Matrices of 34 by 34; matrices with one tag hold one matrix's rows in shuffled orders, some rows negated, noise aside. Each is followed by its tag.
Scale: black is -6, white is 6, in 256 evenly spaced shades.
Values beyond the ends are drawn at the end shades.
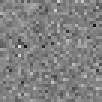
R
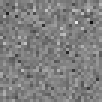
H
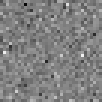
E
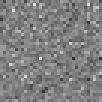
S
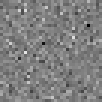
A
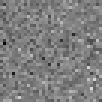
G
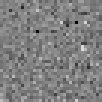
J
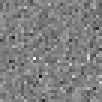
S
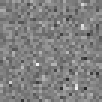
J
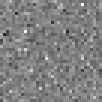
E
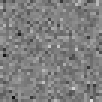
G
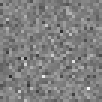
A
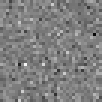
R
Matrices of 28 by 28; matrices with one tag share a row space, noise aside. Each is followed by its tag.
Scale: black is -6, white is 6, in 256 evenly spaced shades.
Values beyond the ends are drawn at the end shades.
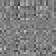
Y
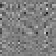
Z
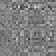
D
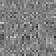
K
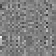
Z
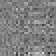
D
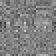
Y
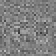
Y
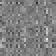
Z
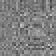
D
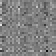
Z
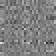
K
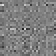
K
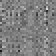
Z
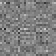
Y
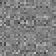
Y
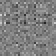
Y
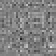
D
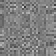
K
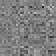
D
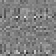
Y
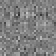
Y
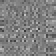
K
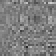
D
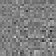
D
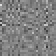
Z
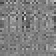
K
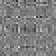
Y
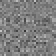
Y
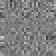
K
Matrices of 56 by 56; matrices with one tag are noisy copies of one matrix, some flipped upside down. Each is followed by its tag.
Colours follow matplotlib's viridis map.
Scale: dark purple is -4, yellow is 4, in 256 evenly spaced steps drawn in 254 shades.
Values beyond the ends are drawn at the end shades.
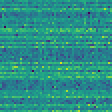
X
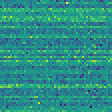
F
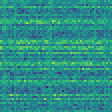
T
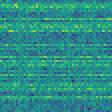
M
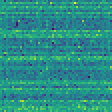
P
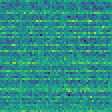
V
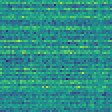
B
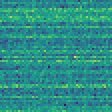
F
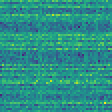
X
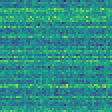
F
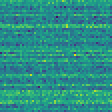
F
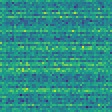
T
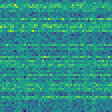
M
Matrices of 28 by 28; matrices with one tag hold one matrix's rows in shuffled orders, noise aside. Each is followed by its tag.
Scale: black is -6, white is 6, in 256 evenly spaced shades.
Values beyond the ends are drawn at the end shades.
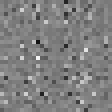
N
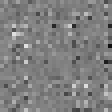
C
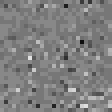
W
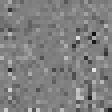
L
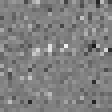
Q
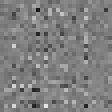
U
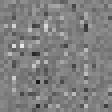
U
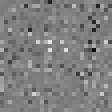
Q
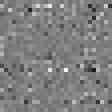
Q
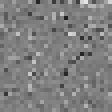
W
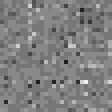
W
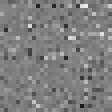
W
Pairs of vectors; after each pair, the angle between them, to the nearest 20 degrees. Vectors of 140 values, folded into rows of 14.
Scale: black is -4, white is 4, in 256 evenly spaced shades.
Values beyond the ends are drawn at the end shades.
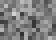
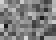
60 degrees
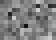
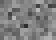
20 degrees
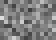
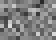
120 degrees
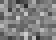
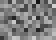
80 degrees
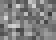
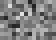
140 degrees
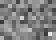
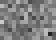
160 degrees
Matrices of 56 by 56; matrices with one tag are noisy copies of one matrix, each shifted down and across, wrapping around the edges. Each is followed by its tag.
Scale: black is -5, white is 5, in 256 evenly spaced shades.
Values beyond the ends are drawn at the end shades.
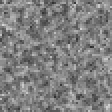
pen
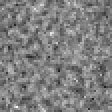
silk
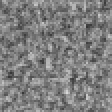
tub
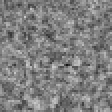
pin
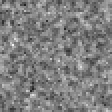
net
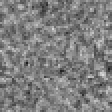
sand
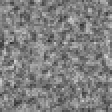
tub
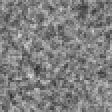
sand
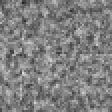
tub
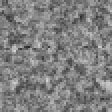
pin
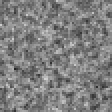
pen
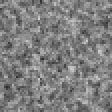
pen
